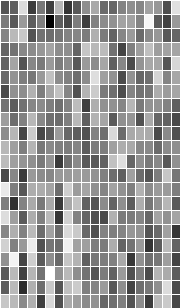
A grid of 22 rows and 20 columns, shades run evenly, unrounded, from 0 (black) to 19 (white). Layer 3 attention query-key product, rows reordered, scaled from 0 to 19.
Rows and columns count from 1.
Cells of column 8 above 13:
7
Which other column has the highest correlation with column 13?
1
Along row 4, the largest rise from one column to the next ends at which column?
10
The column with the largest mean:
4
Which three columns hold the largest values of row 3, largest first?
3, 2, 11
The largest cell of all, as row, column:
20, 6
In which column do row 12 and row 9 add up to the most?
14
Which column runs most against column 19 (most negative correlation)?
17
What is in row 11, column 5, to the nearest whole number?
9
